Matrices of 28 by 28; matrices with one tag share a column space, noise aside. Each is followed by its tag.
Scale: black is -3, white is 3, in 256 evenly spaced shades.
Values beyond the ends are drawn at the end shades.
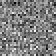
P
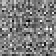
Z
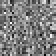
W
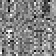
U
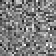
Z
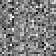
Z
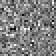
Z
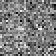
Z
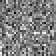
W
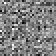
P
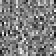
W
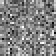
W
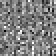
W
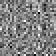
Z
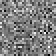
P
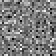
P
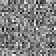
Z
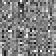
U
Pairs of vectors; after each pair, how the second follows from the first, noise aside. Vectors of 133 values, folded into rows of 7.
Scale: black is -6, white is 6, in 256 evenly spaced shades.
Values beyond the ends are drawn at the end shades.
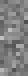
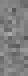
reversed, negated, shrunk.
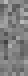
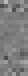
partly zeroed.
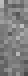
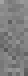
reversed, negated, shrunk.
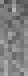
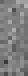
negated, partly zeroed.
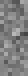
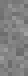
wrapped around, negated, shrunk.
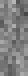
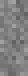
shrunk.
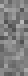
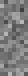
sign-scrambled.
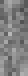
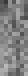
reversed, negated.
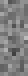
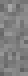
wrapped around, negated, shrunk.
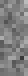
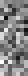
reversed, scaled up.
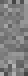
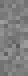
wrapped around, negated, shrunk.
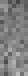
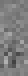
negated, partly zeroed.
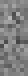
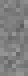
wrapped around, negated, shrunk.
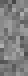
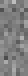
negated, partly zeroed.
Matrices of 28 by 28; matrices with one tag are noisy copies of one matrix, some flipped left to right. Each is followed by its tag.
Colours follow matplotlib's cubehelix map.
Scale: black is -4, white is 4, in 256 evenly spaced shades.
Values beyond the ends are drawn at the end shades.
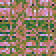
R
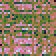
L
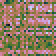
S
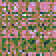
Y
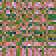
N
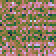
N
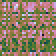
Y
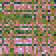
L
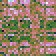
R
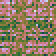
R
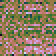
L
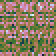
Y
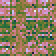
R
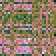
L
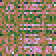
L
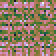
N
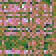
S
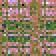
R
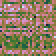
S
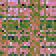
R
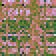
R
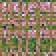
Y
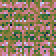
N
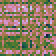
S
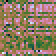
S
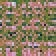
N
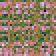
N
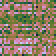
L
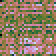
L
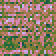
S
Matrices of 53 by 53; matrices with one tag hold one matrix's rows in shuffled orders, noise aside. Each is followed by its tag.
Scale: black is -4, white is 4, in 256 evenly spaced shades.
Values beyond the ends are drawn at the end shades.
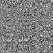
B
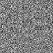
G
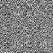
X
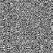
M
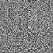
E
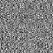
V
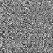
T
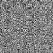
X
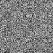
X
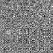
B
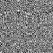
X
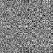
B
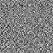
V
